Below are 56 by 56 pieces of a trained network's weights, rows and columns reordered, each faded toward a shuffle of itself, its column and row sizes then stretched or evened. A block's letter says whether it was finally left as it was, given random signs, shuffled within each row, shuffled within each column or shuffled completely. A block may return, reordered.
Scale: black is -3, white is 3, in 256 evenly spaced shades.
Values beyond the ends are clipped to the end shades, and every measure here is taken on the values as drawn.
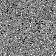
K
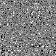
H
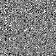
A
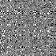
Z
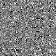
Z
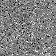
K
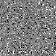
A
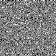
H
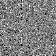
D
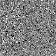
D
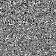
H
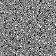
D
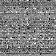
Z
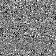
H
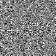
A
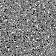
K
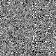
A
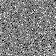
K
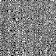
Z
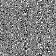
D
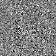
A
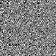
Z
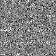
A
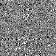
A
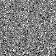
D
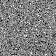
K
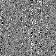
D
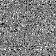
H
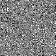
A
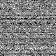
H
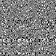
Z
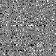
Z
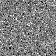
K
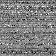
H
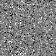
D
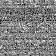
H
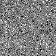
D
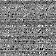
Z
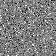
K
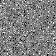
D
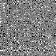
Z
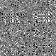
Z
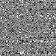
Z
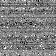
H
